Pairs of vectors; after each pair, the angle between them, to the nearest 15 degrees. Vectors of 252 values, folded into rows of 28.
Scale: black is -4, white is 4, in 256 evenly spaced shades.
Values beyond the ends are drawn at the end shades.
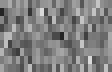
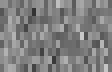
75 degrees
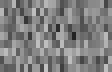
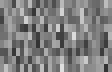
150 degrees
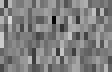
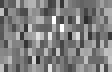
135 degrees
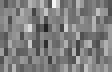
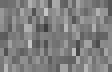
30 degrees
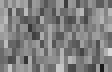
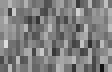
45 degrees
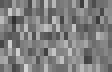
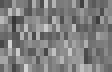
15 degrees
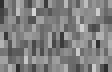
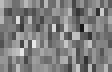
120 degrees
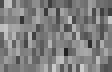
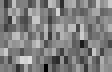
105 degrees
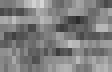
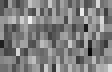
75 degrees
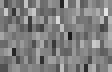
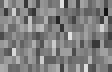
165 degrees
